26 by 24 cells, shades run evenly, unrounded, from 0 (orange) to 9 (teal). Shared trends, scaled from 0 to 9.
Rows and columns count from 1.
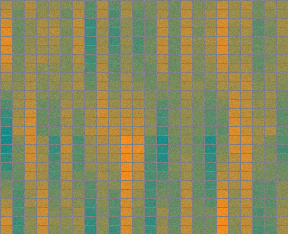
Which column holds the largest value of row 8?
8
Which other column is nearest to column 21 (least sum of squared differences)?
11
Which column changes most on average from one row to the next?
1
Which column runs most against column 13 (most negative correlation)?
4
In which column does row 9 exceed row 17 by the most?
12
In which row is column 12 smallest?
17
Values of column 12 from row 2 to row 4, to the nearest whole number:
6 6 6
